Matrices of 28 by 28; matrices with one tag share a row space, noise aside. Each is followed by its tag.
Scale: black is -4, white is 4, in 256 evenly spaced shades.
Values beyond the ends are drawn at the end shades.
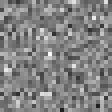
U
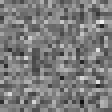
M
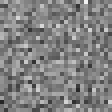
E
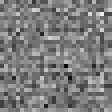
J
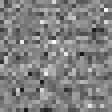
J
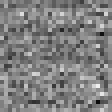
M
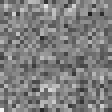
J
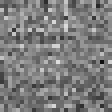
J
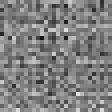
J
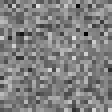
E
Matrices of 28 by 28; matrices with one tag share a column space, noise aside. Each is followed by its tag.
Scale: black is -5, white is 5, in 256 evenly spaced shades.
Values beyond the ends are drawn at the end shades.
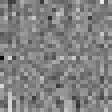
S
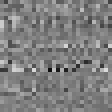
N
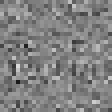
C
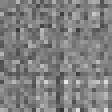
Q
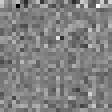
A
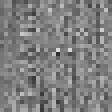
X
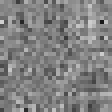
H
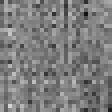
Q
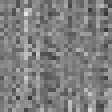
X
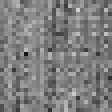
X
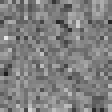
H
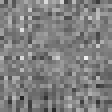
S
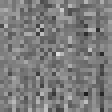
X
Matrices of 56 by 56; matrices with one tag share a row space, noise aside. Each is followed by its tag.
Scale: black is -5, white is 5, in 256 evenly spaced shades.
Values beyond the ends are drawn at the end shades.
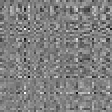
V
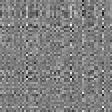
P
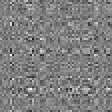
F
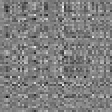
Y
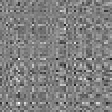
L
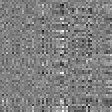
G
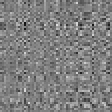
V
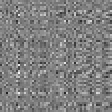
L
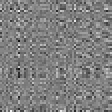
L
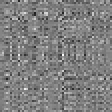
Y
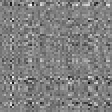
F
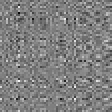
L
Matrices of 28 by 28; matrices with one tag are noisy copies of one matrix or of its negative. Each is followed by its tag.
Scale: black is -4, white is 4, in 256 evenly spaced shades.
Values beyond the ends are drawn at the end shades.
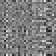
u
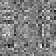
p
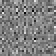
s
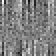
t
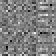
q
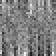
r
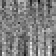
r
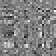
p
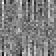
t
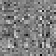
p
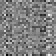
u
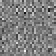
s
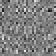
s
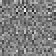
s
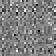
s
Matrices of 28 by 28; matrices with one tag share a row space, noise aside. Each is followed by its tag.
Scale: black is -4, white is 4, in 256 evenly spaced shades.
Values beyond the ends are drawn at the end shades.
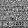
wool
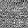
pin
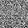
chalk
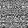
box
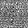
wool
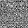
wool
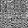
chalk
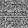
chalk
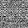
box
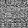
chalk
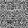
chalk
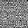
wool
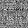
wool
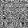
box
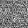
pin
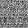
wool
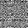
chalk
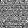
box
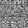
chalk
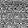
box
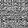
box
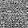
box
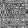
box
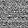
box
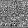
pin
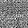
wool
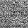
pin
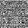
box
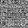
box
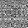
chalk
